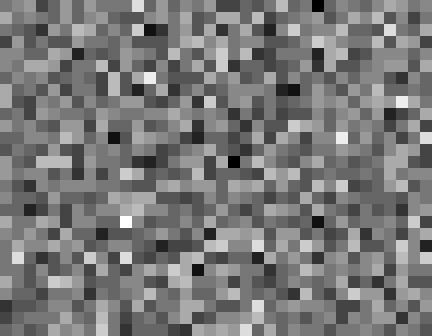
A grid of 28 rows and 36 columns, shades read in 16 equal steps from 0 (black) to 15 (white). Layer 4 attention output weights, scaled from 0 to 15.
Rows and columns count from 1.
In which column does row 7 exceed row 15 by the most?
13
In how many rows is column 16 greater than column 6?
14
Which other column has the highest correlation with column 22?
27
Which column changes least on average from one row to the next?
2
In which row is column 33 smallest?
10
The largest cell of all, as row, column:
19, 11
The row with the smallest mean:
8
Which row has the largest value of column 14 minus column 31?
20
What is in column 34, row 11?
7
